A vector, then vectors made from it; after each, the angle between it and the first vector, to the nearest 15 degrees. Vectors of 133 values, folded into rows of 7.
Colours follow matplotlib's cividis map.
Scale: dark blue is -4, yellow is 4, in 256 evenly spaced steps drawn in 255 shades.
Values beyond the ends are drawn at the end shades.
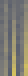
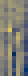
150 degrees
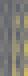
45 degrees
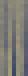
165 degrees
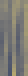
45 degrees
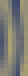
75 degrees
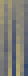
165 degrees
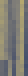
135 degrees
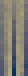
150 degrees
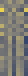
135 degrees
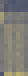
90 degrees
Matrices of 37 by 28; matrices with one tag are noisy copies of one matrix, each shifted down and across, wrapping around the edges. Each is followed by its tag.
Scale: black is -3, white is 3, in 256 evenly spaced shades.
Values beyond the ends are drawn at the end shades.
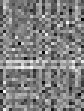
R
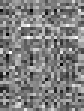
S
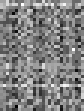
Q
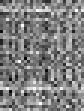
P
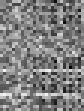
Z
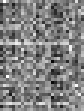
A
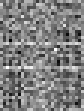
Z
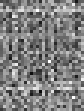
P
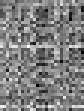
A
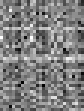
Q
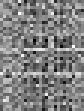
Z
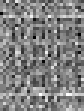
P
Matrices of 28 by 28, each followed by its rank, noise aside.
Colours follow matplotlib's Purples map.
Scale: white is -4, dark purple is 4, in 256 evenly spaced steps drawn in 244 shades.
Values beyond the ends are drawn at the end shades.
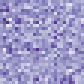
six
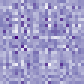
three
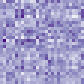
three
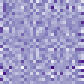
three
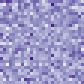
six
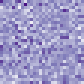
six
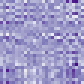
three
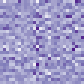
four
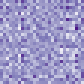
four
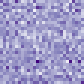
six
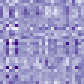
three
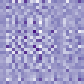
three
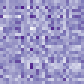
four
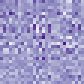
four
